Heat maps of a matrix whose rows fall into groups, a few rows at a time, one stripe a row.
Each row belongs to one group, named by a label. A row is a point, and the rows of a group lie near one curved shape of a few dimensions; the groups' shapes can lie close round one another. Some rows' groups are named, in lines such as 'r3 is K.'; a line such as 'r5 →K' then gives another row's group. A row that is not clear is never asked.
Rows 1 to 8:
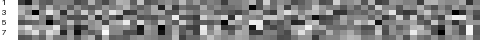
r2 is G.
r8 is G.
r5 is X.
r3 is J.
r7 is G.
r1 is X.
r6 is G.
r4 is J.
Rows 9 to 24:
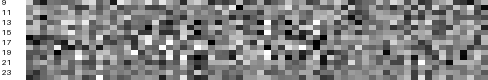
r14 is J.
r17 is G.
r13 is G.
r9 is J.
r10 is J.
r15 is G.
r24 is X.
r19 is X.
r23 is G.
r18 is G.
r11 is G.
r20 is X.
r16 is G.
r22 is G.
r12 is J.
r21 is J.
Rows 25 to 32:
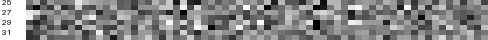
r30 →G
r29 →G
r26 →G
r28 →J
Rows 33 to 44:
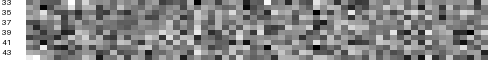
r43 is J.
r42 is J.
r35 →J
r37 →G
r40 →G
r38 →G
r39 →J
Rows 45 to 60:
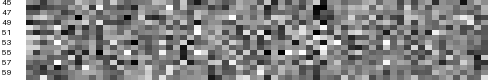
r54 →G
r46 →G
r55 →G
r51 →G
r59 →G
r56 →G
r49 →G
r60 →J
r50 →G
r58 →G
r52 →G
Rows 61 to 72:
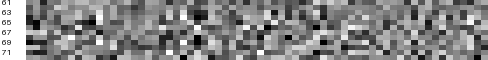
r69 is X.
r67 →G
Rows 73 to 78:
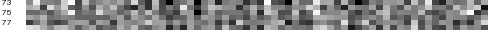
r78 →G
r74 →J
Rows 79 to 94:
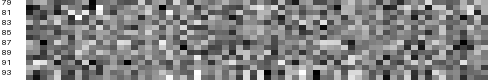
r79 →J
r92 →G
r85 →X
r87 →J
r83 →G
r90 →G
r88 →J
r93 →G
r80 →X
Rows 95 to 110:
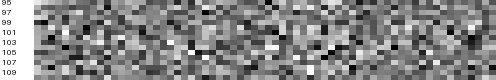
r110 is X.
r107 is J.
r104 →X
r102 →J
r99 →X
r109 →G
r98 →G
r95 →G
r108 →J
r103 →J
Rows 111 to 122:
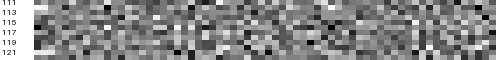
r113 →G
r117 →J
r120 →J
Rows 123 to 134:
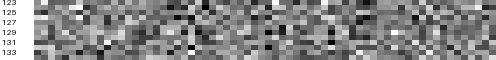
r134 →J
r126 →G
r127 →G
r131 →G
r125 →G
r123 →G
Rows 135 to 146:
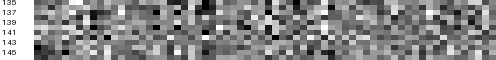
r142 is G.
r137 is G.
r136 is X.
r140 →G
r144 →X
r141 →G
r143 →G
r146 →X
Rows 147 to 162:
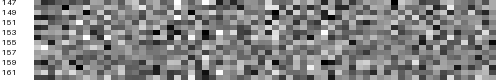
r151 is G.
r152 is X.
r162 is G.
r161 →J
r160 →J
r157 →G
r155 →J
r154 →X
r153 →G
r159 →G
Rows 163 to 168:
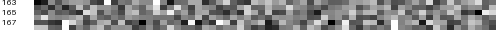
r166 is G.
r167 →X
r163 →X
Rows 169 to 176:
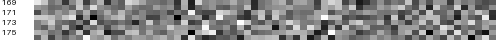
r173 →J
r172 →G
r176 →X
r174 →G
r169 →G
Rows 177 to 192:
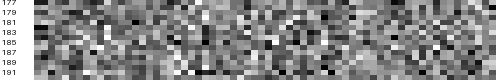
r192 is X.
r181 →J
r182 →X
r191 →X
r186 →X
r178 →J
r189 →J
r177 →X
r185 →G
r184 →X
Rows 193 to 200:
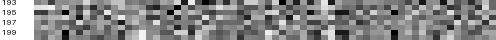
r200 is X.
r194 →G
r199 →X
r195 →X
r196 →G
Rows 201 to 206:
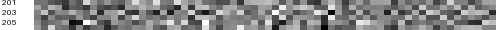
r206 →J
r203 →J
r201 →X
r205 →J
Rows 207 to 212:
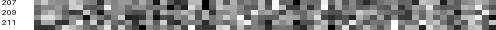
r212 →X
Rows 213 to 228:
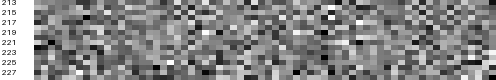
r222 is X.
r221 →J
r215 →X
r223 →J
